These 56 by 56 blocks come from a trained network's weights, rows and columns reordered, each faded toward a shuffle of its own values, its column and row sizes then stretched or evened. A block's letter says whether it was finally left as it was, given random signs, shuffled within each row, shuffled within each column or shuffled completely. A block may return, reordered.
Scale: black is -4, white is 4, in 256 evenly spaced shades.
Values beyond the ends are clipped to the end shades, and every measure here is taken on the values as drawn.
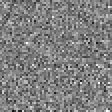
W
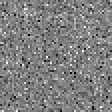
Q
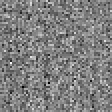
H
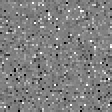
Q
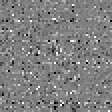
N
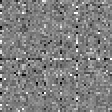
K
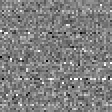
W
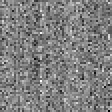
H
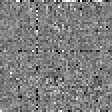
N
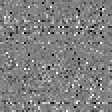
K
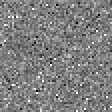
Q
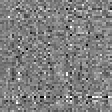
K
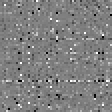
K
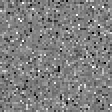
Q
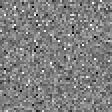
Q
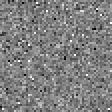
Q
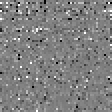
N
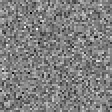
Q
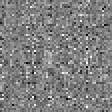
K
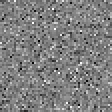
Q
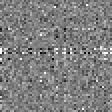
K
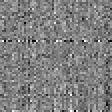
K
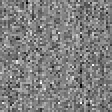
H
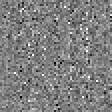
H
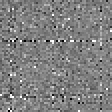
K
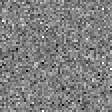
Q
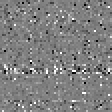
N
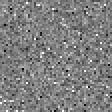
Q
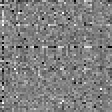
K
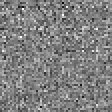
N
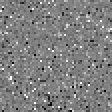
Q
